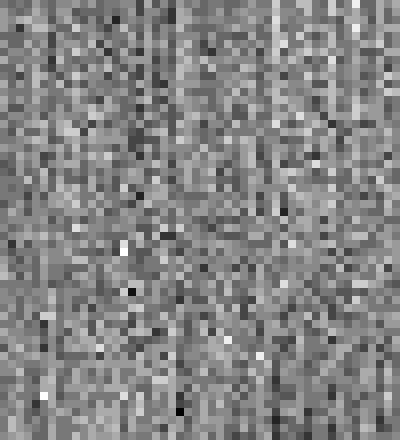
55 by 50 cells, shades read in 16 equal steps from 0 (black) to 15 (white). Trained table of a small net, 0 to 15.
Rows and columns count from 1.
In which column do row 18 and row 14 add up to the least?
18
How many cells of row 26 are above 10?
5
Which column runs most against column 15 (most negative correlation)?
35
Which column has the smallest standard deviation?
25
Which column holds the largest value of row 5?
38
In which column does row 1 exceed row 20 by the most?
39
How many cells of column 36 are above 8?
18
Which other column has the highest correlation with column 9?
40
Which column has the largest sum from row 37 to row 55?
7
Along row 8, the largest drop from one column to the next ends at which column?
43
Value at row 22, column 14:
8
